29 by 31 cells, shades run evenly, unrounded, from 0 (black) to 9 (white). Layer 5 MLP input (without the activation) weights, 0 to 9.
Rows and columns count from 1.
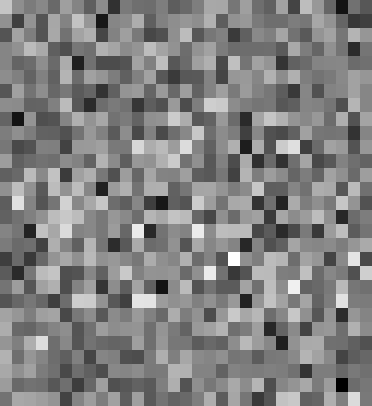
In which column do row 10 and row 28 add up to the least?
29
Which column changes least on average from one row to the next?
28
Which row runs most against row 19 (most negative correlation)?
4
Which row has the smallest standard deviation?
27
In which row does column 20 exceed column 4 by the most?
19
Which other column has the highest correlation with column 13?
14
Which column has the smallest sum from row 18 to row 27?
6
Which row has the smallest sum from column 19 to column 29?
12
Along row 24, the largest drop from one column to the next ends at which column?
23
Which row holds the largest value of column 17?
17
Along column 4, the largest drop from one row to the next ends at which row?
18
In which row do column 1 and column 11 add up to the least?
22
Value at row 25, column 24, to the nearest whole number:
1
